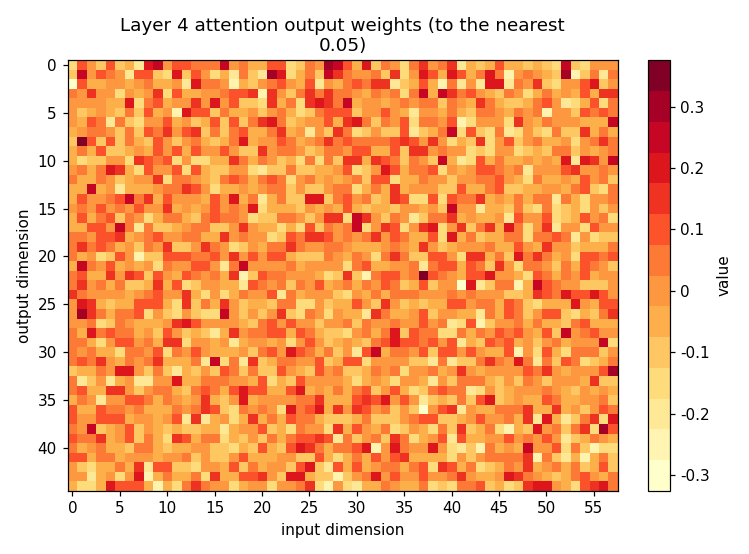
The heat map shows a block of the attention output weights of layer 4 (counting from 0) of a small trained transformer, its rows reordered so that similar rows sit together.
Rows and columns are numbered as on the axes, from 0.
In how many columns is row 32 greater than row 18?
21
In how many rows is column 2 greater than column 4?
19
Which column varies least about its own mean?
45
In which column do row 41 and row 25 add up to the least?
49
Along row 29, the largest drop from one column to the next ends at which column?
57
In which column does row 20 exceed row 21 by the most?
47
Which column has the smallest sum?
53
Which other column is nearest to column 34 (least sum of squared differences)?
38
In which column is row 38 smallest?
46
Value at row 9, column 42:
-0.15
